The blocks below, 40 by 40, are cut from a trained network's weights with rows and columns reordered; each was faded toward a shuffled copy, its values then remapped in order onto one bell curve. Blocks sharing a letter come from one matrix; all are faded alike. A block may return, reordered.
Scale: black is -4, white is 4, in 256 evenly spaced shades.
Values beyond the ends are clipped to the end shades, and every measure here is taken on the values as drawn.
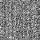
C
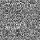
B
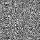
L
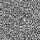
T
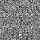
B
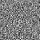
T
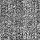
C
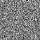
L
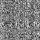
C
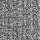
C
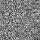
B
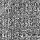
C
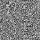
L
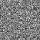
B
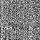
C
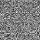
B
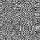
T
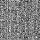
C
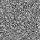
B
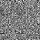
B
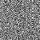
L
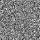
L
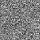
T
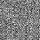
T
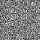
T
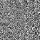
L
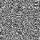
B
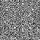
B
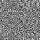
T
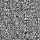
L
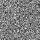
L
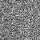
B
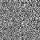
B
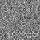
B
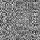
T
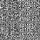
C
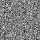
L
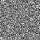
T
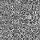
L
